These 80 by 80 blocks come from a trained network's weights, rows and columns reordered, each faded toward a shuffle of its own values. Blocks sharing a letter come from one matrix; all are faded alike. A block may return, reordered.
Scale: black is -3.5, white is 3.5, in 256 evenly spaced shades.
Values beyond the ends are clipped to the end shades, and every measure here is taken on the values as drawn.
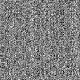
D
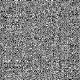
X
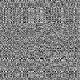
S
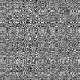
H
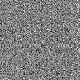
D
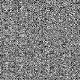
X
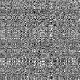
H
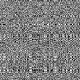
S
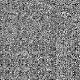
X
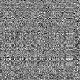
H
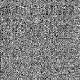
X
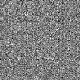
D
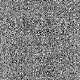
X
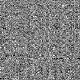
X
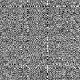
H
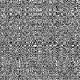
H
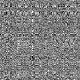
H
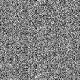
D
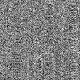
D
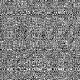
H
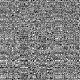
H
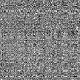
H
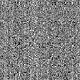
X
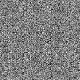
D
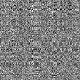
H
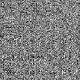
X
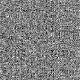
X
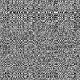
S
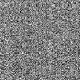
D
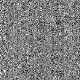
X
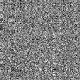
D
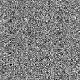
D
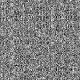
D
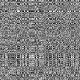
S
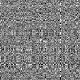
H
